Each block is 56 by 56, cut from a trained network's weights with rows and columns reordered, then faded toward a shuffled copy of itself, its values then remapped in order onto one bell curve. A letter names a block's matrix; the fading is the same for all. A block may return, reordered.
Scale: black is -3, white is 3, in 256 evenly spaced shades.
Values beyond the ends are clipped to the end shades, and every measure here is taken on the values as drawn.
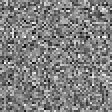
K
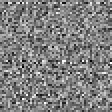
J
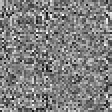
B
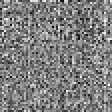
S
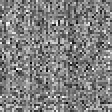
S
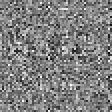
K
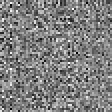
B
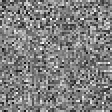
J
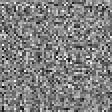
K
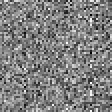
B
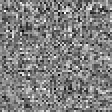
K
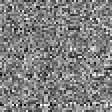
J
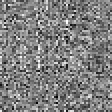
B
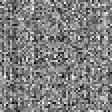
S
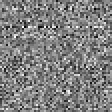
J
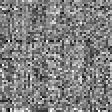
S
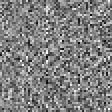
B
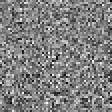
K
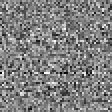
J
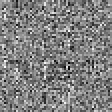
B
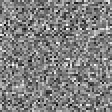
J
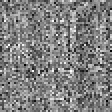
S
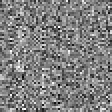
B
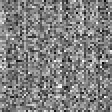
S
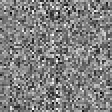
B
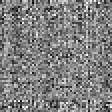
S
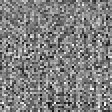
S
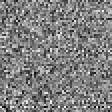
J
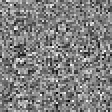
K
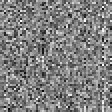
B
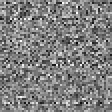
J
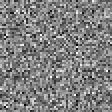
K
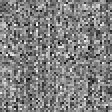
S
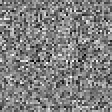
J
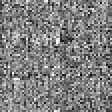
S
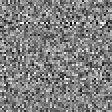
J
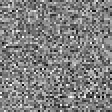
J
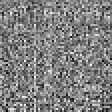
S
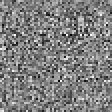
J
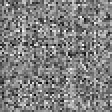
S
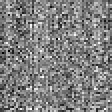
S
